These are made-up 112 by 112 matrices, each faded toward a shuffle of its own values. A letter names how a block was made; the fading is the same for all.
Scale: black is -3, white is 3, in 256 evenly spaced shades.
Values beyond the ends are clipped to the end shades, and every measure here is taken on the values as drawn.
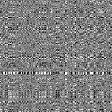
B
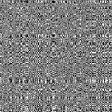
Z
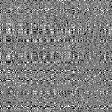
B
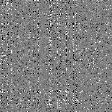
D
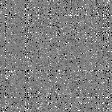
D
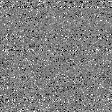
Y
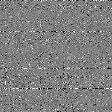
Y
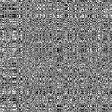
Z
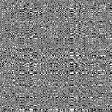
B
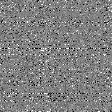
Y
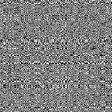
B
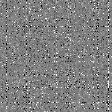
D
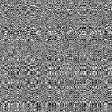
Z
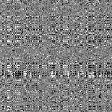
B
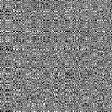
Z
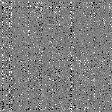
D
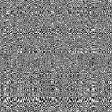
B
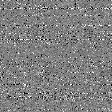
Y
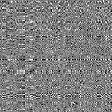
B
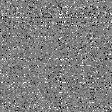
Y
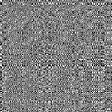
Z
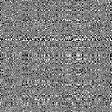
B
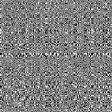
B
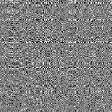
B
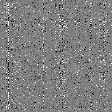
D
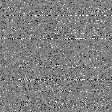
Y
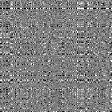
B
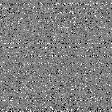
Y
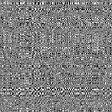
B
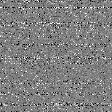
Y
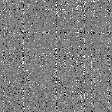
D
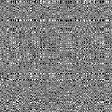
B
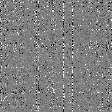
D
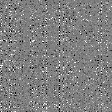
D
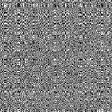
Z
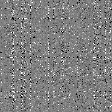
D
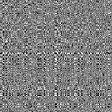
Z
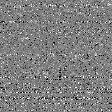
Y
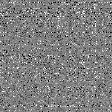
Y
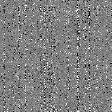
D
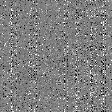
D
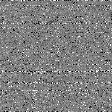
Y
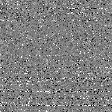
Y
